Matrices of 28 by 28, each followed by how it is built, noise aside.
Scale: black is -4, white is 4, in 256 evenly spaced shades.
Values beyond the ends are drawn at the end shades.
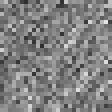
Hankel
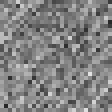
Hankel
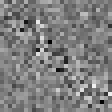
banded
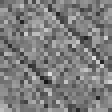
Toeplitz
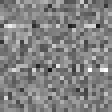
uneven rows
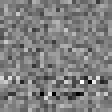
uneven rows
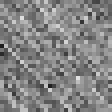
Toeplitz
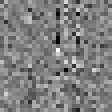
uneven columns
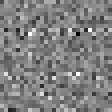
uneven rows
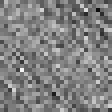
Toeplitz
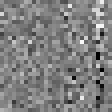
uneven columns
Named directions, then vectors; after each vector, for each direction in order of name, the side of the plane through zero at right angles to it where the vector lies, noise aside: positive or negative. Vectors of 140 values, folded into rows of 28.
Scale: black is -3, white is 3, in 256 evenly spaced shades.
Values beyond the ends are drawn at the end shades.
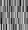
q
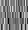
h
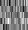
negative, positive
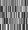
negative, negative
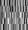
negative, positive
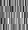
negative, positive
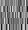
positive, positive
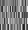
negative, negative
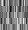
negative, positive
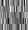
positive, negative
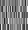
negative, negative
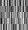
negative, positive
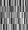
negative, positive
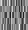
positive, negative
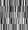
negative, positive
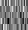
positive, negative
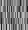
positive, positive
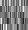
positive, negative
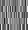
negative, negative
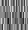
positive, negative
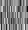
positive, positive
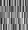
negative, positive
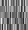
positive, negative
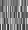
negative, negative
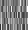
negative, negative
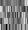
positive, positive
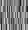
positive, positive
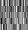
negative, positive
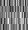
negative, positive
